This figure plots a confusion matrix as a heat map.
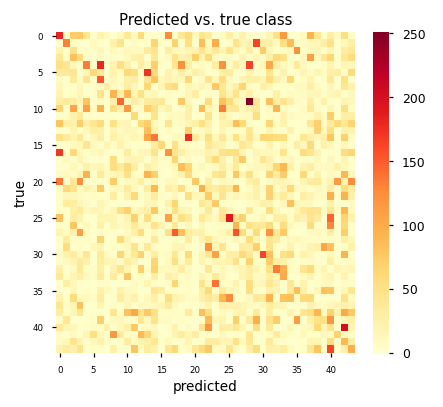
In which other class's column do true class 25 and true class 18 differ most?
40
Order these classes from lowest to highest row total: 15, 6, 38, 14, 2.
15, 2, 6, 38, 14
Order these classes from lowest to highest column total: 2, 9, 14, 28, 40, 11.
9, 11, 2, 28, 14, 40
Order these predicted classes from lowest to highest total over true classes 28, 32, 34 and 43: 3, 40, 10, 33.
10, 3, 33, 40
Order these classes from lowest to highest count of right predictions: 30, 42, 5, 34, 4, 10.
34, 5, 42, 10, 4, 30
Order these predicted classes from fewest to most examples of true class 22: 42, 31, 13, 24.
13, 24, 31, 42
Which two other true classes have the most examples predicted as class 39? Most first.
29, 35
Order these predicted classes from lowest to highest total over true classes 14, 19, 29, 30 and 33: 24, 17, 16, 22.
16, 17, 24, 22
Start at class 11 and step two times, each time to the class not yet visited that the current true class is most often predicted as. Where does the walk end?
42
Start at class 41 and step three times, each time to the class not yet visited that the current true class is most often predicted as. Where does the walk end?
24
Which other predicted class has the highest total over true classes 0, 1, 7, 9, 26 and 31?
28
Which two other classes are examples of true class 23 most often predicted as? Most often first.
34, 17
